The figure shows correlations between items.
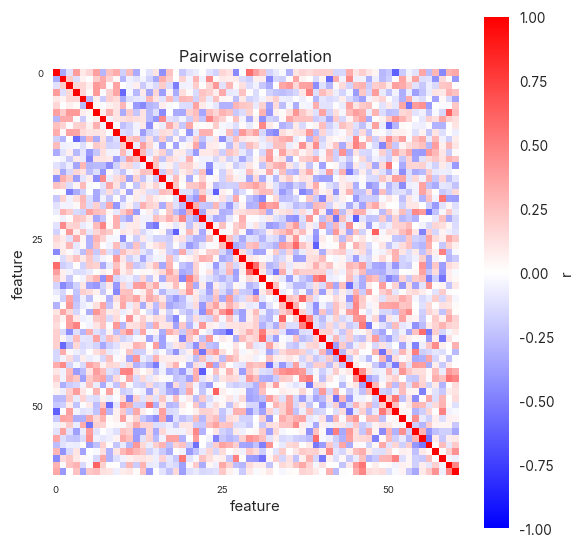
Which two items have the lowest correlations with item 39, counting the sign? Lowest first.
26, 56
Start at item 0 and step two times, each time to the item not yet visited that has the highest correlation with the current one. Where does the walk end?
30
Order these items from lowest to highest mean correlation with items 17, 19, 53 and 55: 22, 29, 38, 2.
2, 38, 29, 22
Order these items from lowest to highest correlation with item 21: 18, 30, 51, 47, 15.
18, 15, 47, 51, 30
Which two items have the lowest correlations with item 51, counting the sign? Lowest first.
0, 44
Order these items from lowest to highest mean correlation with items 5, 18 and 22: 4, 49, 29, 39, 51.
4, 51, 29, 49, 39
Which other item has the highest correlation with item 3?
38
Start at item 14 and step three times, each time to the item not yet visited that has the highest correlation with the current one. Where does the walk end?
45
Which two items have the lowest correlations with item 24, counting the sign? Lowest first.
18, 55
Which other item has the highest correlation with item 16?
7
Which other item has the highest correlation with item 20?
31
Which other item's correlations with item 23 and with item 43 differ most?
15
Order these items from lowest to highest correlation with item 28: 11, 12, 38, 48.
11, 12, 48, 38
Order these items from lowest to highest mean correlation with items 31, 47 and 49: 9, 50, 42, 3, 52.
42, 9, 3, 50, 52
